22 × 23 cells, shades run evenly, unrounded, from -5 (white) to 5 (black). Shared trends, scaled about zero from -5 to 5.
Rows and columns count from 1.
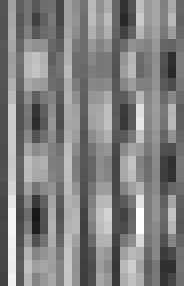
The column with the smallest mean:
2
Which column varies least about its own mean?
1
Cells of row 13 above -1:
16
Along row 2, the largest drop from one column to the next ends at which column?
18
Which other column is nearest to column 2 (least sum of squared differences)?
9
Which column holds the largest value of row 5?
22
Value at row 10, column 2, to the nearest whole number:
-3
